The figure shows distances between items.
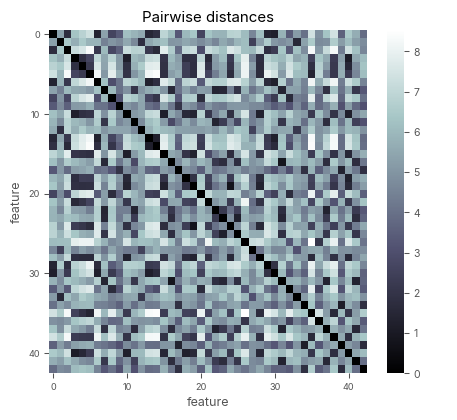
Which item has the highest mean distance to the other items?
26
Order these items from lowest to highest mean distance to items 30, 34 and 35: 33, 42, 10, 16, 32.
42, 10, 32, 33, 16
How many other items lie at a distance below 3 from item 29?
6
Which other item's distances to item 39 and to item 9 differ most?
34
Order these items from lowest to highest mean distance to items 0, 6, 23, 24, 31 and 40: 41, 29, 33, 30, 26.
41, 30, 29, 33, 26
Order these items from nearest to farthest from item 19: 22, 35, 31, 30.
35, 22, 31, 30
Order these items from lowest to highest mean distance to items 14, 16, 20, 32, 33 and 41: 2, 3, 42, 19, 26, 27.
42, 2, 27, 26, 19, 3
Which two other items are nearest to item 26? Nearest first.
36, 32
